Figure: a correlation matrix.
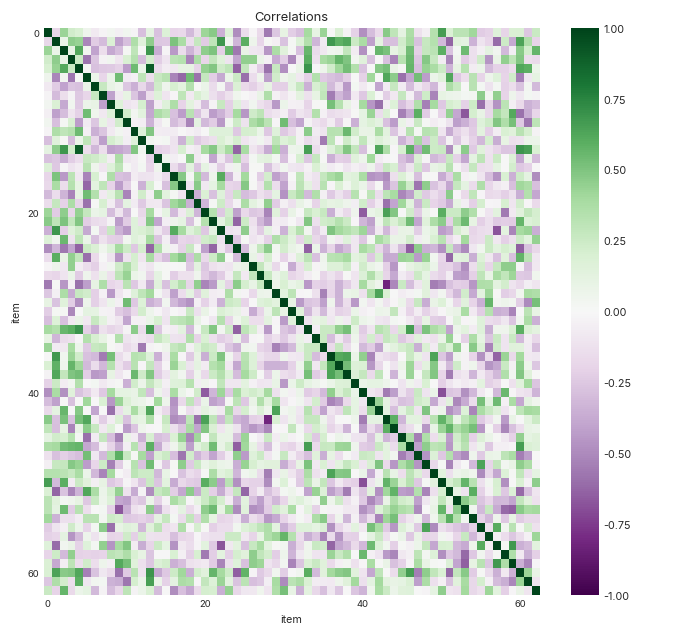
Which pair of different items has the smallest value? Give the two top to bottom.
28, 43
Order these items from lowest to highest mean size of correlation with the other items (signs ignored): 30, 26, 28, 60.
26, 30, 28, 60
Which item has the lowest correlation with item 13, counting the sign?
24
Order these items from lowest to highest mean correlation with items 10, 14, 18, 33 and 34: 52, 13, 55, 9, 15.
52, 13, 15, 55, 9
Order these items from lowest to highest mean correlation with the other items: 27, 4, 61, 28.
28, 27, 61, 4
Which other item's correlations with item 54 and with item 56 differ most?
35
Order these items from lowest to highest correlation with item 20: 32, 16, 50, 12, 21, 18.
16, 12, 32, 18, 21, 50
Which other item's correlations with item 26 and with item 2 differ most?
53
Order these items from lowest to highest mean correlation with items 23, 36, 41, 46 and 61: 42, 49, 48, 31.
31, 49, 48, 42
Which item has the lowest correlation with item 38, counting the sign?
51
